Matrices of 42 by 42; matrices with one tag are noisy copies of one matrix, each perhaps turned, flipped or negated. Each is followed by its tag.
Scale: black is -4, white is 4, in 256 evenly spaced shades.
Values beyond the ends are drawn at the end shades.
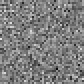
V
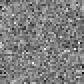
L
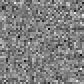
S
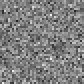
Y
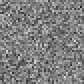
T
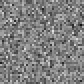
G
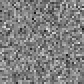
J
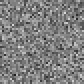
T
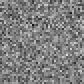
Y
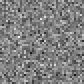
G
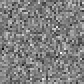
Y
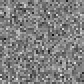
J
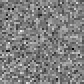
T
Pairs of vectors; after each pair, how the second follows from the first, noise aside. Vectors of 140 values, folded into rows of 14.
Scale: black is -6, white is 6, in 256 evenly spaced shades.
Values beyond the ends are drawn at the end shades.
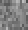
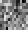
negated, scaled up.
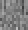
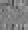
wrapped around, partly zeroed.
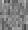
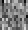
negated, scaled up.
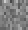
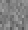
reversed, negated, shrunk.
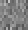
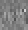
wrapped around, partly zeroed.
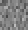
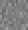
reversed, negated, shrunk.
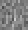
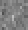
wrapped around, partly zeroed.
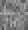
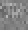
wrapped around, partly zeroed.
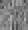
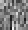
negated, scaled up.
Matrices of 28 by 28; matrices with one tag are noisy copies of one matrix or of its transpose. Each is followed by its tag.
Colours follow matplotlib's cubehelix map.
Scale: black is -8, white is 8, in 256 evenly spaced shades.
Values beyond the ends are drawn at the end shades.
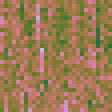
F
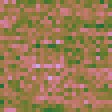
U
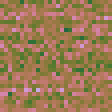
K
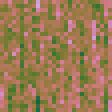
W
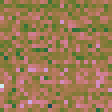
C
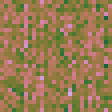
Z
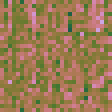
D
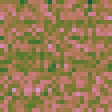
K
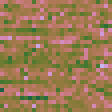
F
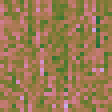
F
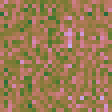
C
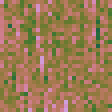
F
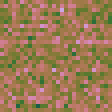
Z
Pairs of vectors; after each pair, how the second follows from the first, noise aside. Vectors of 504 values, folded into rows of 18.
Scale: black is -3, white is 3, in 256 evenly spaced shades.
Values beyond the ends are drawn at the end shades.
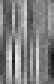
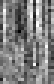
wrapped around.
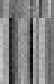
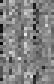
wrapped around, partly zeroed.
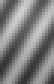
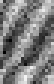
wrapped around.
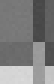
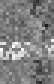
wrapped around, partly zeroed.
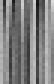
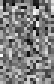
sign-scrambled.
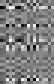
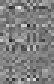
negated, shrunk.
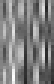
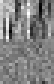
reversed, negated, partly zeroed.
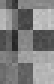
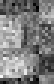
wrapped around.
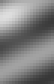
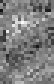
wrapped around, partly zeroed.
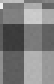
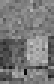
wrapped around, negated, partly zeroed.
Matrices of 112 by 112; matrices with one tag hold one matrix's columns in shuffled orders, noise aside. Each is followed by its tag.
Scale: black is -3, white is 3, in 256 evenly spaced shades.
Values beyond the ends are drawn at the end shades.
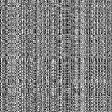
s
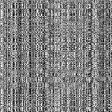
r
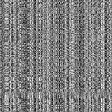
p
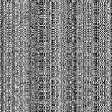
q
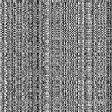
q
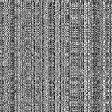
q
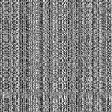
p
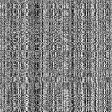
r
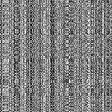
s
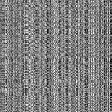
s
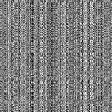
q
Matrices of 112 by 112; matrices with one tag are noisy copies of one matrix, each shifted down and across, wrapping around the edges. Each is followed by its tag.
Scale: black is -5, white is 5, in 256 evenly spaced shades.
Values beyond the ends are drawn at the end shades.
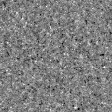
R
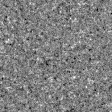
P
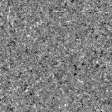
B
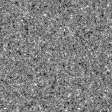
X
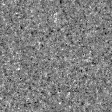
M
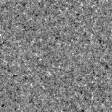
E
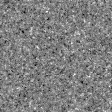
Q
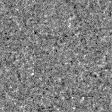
M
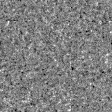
M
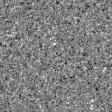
M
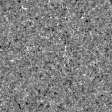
B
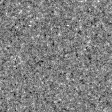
X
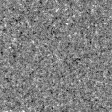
X
